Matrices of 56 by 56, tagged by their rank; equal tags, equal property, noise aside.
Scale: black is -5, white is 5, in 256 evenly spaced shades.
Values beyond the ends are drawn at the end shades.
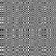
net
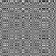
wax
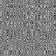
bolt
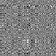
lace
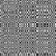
wax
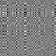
net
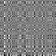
wax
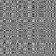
wax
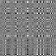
net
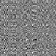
lace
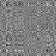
bolt
